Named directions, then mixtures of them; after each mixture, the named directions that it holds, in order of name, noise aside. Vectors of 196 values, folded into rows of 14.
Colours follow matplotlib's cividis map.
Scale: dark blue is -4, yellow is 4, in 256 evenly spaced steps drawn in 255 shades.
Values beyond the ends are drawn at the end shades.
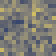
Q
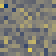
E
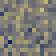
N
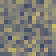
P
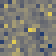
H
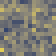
Q.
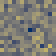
H, P.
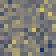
H, N, P.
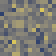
E, H, N.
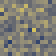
N, Q.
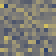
E, Q.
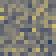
N, P, Q.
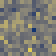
E, Q.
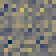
E, N.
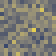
H, N, Q.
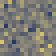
H.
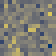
H.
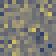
H, N.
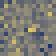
H.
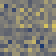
E, N, P.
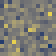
H.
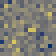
H.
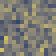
E, N, Q.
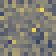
H, N, Q.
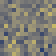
E, H, P.
